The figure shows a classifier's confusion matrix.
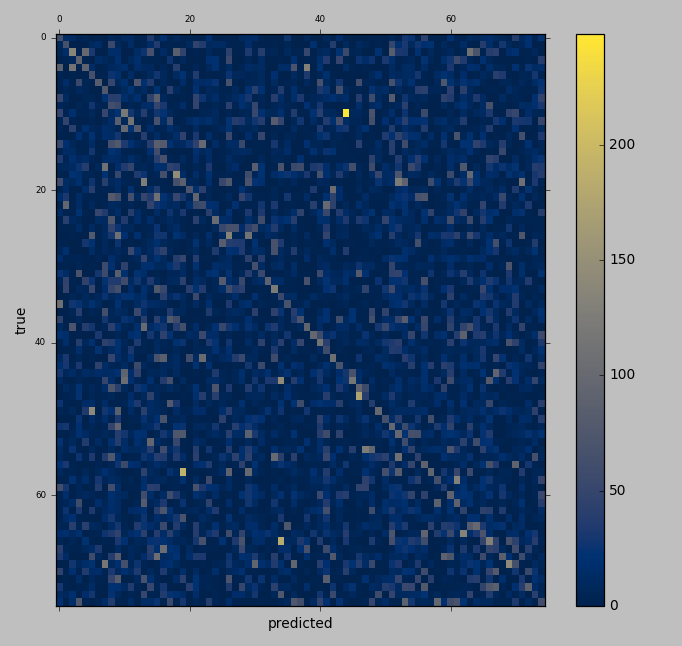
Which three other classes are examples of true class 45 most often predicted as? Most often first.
34, 10, 66
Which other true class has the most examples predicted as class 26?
57
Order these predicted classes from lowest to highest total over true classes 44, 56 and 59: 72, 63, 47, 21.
63, 72, 47, 21
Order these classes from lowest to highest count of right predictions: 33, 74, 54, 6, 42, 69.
54, 74, 6, 42, 33, 69
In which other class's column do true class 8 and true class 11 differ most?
51
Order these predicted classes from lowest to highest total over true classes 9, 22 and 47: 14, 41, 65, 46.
65, 14, 41, 46
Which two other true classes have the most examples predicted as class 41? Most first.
22, 71
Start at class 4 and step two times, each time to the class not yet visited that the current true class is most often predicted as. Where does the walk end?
13
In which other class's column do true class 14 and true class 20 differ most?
42
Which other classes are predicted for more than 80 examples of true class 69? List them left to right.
7, 30, 36
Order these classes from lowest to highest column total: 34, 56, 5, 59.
59, 5, 34, 56
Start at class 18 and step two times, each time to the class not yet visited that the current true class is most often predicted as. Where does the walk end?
19
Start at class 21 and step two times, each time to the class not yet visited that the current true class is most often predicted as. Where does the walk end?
68
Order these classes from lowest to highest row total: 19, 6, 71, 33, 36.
36, 71, 6, 33, 19
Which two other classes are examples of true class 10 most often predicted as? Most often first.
44, 48
